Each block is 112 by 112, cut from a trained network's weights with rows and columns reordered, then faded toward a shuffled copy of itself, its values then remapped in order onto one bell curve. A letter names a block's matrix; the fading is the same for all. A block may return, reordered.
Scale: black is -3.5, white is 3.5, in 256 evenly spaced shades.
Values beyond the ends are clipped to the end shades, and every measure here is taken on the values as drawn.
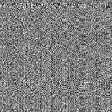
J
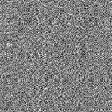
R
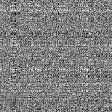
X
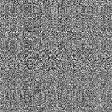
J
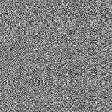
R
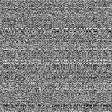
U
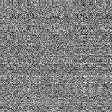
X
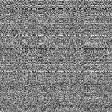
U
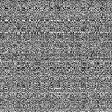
U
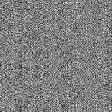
R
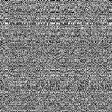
U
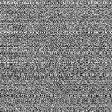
U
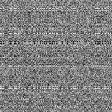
U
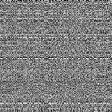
U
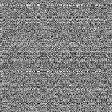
U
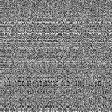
U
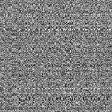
X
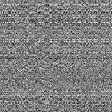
U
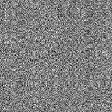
R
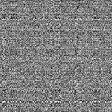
X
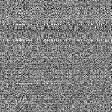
X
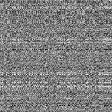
U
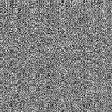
R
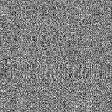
R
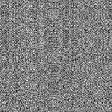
R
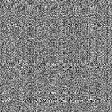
J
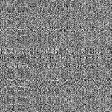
J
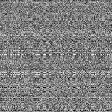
U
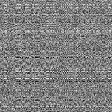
U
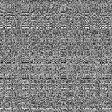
U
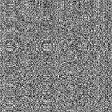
J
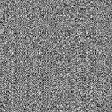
R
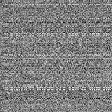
U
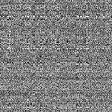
X
